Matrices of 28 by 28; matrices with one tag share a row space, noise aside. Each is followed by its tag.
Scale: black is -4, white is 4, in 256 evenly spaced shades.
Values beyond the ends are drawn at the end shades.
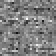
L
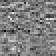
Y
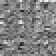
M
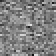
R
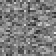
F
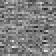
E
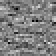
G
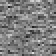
G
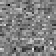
R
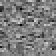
R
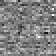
M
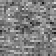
G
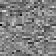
R
